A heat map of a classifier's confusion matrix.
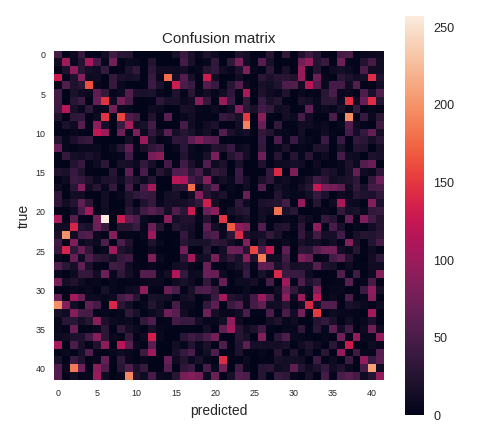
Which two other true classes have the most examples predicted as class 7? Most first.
32, 25
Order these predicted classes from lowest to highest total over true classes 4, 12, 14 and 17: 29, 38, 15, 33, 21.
21, 29, 38, 15, 33
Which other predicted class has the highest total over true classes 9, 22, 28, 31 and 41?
24
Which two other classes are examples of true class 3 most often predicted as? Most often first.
14, 40
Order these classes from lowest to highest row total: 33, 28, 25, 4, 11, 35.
35, 11, 33, 28, 4, 25
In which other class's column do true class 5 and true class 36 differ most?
12
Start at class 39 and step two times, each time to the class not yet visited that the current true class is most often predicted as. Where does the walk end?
6
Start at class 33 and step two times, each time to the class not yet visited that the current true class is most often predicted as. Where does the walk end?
2
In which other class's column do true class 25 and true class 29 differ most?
1
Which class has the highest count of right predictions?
40
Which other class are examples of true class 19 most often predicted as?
36
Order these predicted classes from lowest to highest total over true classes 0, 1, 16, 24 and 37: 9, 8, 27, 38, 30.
30, 38, 27, 9, 8
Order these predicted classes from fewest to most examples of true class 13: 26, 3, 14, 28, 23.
14, 3, 28, 23, 26
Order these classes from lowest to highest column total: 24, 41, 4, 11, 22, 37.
11, 22, 4, 41, 37, 24
